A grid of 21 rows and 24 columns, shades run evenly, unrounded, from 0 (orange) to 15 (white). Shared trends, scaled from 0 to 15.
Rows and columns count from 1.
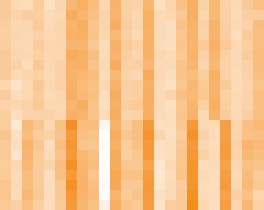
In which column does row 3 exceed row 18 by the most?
21
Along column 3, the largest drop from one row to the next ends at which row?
13
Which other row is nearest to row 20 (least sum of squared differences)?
19
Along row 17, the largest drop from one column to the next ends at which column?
11
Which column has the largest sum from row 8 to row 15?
10
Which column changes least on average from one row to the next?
22
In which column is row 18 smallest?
18
